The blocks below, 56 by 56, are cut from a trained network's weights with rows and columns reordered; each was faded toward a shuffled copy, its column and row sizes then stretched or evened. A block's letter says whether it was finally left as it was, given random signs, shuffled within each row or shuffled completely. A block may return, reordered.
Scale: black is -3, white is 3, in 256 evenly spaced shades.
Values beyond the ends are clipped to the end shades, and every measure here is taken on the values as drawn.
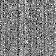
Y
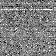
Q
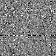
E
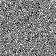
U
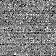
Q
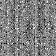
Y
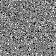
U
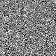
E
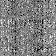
Y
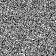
U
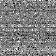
Y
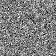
U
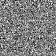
Q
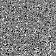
E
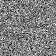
U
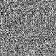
Y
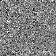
E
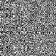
Y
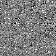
E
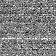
Q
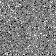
Q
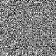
Y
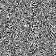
E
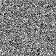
Q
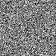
U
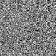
Y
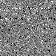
Q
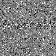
E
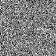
E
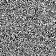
Q
